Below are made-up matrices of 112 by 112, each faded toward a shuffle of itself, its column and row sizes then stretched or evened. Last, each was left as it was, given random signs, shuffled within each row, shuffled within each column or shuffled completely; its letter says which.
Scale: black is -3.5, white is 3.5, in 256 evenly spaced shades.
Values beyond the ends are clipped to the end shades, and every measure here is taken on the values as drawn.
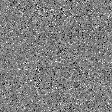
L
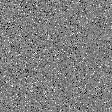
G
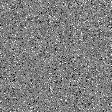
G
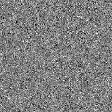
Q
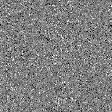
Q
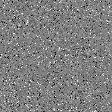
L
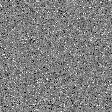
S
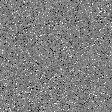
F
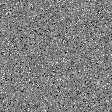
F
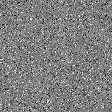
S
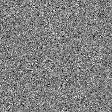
L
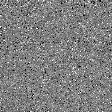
L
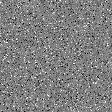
F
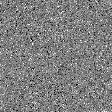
L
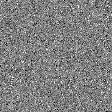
L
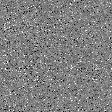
Q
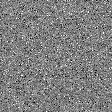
S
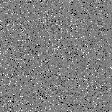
Q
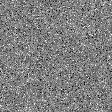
F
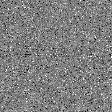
L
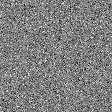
F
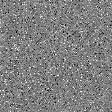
G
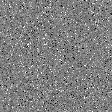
G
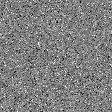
F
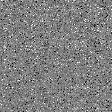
Q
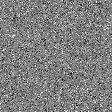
G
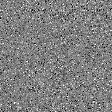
Q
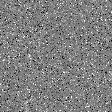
G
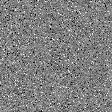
G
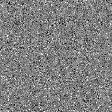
Q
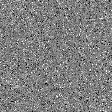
G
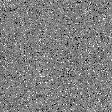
Q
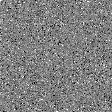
G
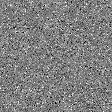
S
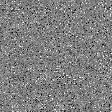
Q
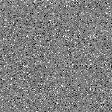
Q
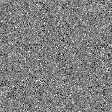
Q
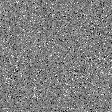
S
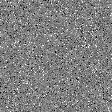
G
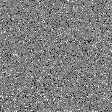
S
